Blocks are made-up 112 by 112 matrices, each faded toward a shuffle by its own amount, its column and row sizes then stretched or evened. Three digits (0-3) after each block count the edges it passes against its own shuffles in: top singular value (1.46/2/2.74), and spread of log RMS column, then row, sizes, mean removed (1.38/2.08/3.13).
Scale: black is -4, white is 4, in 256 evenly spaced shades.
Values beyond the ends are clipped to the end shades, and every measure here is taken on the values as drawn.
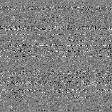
1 0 3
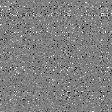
2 1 2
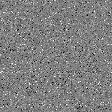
1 0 1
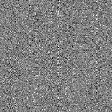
2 2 0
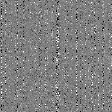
0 3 0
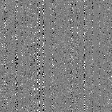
1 3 0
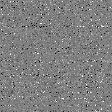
0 1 2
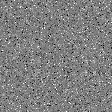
1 0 0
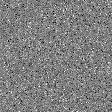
0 0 0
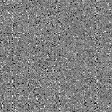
2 2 0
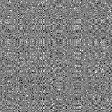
3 2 1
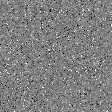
0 0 0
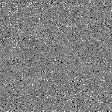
0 0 2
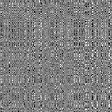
3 3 1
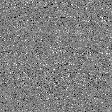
0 0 2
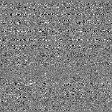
0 1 3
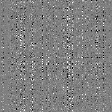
1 3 2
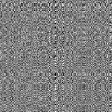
3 3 2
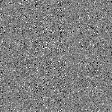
0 2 1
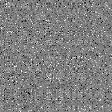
2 0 1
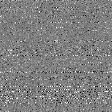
0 0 3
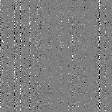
2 3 1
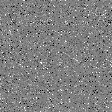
0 1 2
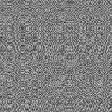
3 1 2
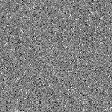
2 1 0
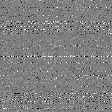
2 0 3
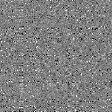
2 1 2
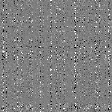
0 3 2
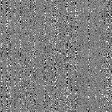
2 3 1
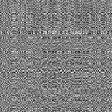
3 0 3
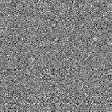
2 0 2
